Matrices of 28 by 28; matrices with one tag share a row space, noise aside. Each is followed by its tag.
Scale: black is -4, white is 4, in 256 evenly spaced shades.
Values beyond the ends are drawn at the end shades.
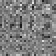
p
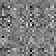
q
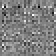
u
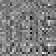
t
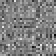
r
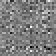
t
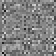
u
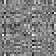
u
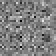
p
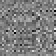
r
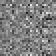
t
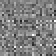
r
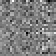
t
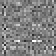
u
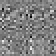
q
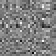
p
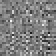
t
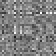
r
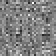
p
